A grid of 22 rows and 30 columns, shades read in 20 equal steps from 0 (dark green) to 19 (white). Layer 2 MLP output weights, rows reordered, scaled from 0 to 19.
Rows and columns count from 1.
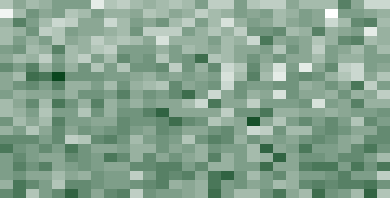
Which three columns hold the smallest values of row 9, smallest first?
5, 3, 4
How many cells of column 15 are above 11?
5
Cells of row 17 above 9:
9
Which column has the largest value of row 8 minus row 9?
24
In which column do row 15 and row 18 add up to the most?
20
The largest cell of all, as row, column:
2, 26
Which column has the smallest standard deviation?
23
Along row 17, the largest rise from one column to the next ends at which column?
22
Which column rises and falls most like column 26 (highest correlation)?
1
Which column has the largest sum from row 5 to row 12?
18
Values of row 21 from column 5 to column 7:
13 7 7
